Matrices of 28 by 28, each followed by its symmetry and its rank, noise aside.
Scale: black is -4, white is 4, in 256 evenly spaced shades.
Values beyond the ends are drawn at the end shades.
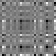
symmetric, rank one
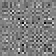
symmetric, rank three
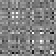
symmetric, rank two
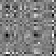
no symmetry, rank two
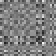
symmetric, rank two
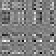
no symmetry, rank two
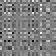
antisymmetric, rank two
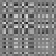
symmetric, rank one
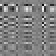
no symmetry, rank one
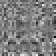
no symmetry, rank three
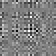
antisymmetric, rank two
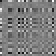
symmetric, rank one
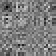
symmetric, rank three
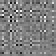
antisymmetric, rank two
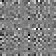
antisymmetric, rank two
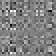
no symmetry, rank two
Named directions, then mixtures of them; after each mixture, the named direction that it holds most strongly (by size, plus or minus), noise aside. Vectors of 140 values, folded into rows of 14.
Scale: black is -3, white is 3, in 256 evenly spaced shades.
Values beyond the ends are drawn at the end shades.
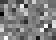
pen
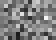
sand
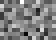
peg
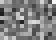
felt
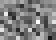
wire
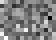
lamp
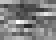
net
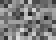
sand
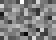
peg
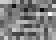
net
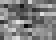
net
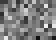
pen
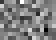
peg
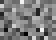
peg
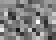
wire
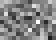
wire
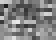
net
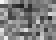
lamp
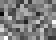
pen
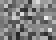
sand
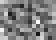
wire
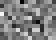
peg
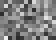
sand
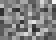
felt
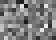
pen
